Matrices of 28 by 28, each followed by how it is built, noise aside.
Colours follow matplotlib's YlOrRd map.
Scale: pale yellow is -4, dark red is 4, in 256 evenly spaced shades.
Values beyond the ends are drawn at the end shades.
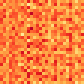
repeating rows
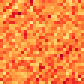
Hankel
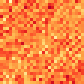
Hankel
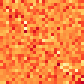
banded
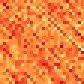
Toeplitz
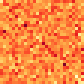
diagonal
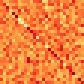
diagonal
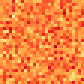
noise
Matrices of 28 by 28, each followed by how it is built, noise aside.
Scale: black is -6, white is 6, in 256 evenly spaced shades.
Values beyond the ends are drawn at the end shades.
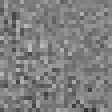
lower triangular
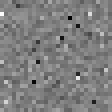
sparse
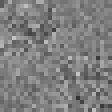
block diagonal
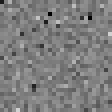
sparse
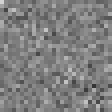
block diagonal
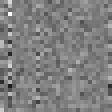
uneven columns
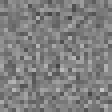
repeating columns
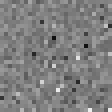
sparse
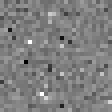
sparse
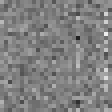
uneven columns
